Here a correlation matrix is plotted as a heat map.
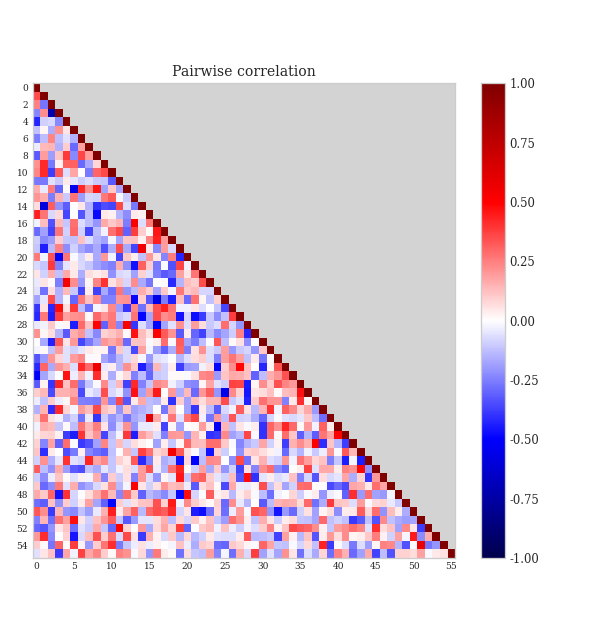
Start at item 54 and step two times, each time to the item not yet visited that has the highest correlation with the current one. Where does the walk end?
5
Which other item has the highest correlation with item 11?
52
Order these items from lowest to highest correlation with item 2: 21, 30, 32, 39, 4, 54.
30, 54, 4, 39, 32, 21
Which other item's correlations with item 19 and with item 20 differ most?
48
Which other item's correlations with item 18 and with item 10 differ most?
49
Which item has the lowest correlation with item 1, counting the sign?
14
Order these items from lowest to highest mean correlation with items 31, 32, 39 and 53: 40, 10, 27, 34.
10, 27, 34, 40
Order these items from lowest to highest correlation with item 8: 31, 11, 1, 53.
11, 31, 1, 53
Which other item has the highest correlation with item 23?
4
